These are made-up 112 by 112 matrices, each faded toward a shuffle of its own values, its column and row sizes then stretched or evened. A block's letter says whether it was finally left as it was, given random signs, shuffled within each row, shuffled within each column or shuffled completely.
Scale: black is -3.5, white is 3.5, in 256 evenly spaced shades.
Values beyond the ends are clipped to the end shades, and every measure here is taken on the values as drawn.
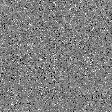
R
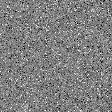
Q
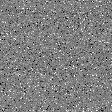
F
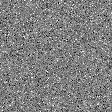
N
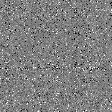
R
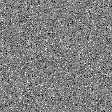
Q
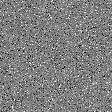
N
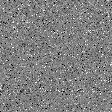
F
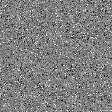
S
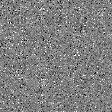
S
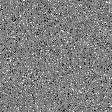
N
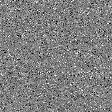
F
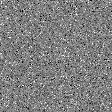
F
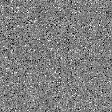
S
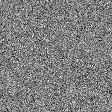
N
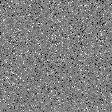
Q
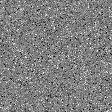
N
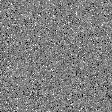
Q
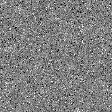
Q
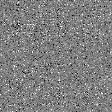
R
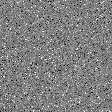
N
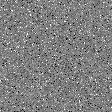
N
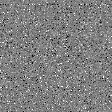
R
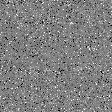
F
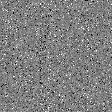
Q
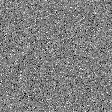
N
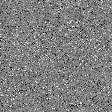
F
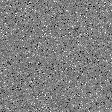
N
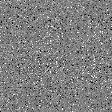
R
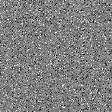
S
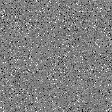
S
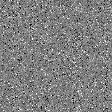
Q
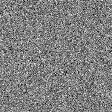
F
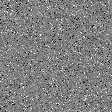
N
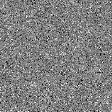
R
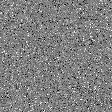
N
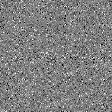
S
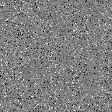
Q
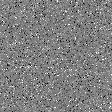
N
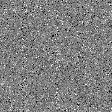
Q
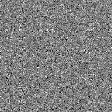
S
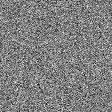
N
